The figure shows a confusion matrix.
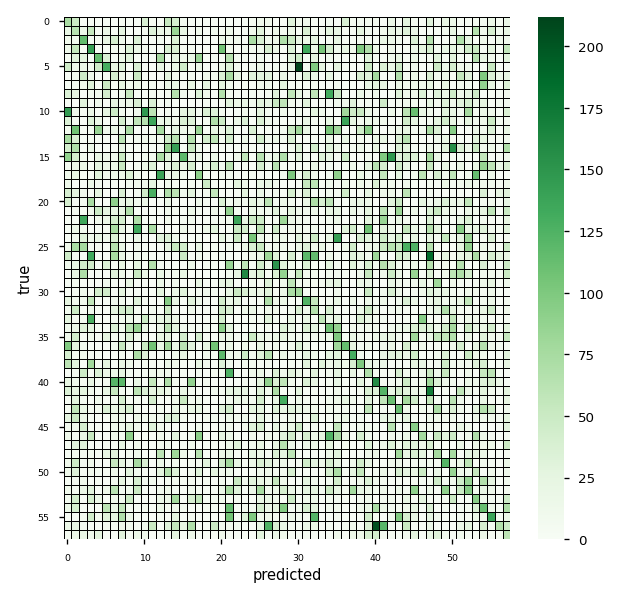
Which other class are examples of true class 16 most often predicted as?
54
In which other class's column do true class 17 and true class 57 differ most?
12
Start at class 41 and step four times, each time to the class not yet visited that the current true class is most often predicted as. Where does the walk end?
9
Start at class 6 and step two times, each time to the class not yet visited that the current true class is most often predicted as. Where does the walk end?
21
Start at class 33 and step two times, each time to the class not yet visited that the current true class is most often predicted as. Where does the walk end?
31
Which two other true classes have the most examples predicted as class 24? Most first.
55, 2
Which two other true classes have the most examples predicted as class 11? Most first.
19, 36
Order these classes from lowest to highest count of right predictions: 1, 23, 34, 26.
23, 1, 26, 34
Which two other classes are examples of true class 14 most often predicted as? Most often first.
50, 13
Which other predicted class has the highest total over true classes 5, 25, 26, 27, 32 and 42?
47
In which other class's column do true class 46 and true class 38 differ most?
34
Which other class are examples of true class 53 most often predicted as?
14
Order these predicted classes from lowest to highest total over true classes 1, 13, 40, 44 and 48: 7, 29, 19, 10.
10, 19, 29, 7
